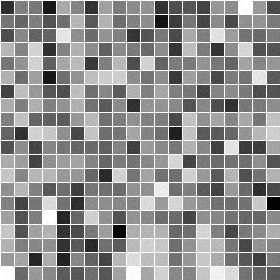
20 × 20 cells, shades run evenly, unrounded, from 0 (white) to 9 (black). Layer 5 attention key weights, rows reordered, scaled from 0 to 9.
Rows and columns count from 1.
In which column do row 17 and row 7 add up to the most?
9
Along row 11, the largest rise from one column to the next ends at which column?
18
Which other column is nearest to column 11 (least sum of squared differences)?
15
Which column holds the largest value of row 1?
4
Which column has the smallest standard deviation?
11
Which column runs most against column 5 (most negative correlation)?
10
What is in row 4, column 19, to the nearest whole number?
6
